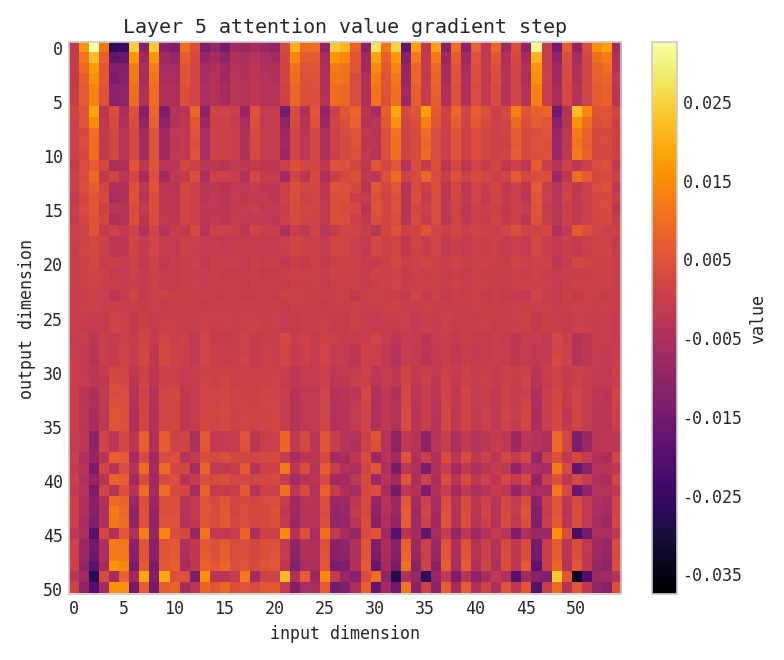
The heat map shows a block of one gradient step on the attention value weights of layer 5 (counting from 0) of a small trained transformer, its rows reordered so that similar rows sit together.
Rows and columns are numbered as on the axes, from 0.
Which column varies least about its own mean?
0
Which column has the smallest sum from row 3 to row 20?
48
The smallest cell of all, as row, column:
49, 50
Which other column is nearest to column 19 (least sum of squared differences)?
20
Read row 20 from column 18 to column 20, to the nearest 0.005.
0 0 0
